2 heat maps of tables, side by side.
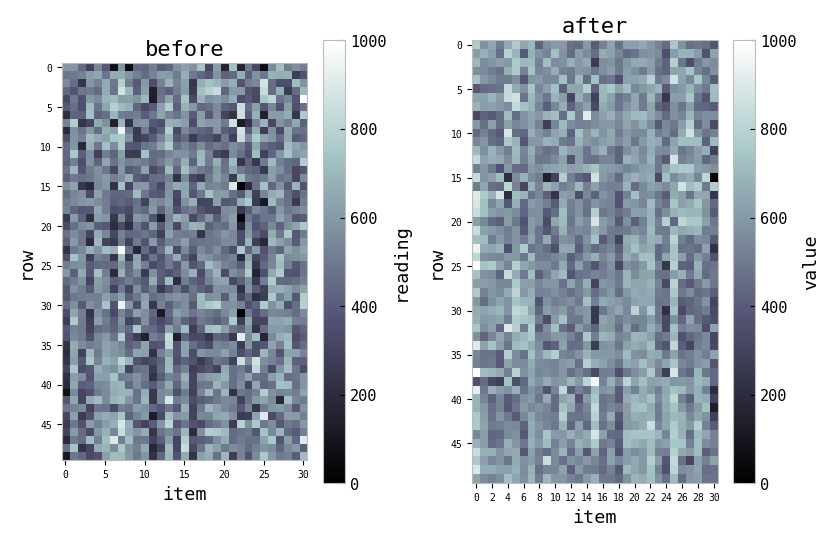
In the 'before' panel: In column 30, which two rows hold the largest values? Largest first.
4, 47
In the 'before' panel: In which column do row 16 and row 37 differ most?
24
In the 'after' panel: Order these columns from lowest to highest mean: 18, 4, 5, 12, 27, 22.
18, 12, 27, 4, 5, 22
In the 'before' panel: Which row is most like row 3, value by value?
30
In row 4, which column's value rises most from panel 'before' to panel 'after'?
11
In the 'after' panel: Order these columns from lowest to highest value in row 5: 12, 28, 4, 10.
28, 12, 10, 4
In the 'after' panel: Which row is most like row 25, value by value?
37
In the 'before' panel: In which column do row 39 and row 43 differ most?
6
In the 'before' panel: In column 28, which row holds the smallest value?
3
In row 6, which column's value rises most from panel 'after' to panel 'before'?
24
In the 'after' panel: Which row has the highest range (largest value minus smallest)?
15
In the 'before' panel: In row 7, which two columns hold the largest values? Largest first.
21, 1
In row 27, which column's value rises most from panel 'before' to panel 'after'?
14
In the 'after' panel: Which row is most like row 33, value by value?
29
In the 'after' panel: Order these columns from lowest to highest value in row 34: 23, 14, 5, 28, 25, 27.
27, 23, 28, 14, 5, 25
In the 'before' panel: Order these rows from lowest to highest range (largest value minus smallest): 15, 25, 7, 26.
25, 26, 7, 15
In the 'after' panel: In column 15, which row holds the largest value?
38
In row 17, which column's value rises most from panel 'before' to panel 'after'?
25
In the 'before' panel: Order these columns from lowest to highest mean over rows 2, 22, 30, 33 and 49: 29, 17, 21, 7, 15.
29, 21, 17, 15, 7
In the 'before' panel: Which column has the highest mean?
7
